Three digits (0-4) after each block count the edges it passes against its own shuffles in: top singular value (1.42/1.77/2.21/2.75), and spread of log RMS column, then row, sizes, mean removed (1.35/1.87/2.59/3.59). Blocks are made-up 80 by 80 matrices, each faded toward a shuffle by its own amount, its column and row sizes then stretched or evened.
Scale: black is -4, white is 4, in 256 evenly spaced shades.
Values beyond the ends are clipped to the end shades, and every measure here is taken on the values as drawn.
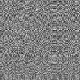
4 0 3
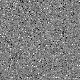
0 0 1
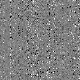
1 3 0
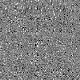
2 1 1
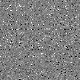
1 1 2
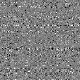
2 1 3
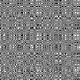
4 3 4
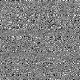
2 0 3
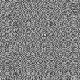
3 0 1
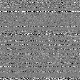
2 0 4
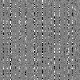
4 4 1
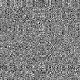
3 1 1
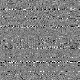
3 0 3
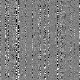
2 4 0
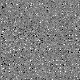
0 1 2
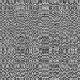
4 0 3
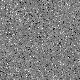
0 0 0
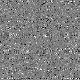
2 0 2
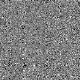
0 2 2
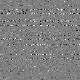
1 0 3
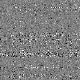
0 1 3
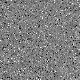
0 1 0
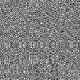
3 0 0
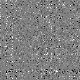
1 2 2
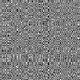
4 3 0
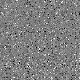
2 1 1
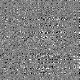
2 2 3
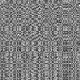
4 2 2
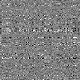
3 1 3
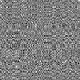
4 0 2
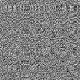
3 0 2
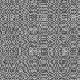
4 0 2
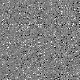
2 2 1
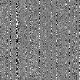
2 4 0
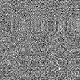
3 1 0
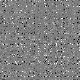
1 2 3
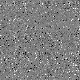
1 1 2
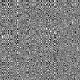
4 3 1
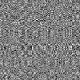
4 0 2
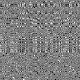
4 1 3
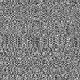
3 1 2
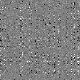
1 3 2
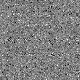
1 0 1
